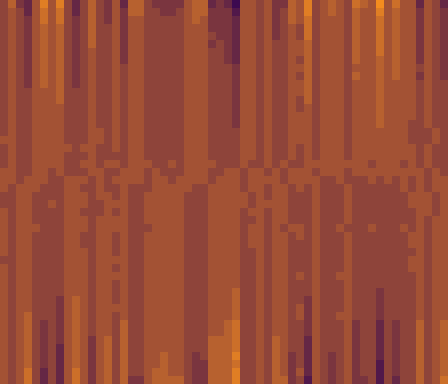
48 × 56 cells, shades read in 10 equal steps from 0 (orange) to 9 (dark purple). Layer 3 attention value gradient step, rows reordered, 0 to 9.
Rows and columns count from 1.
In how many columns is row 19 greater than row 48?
24
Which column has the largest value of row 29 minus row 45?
30
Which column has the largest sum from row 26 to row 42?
48
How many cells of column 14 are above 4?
23
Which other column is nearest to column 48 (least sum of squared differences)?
39
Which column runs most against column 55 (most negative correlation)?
54
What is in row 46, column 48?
8
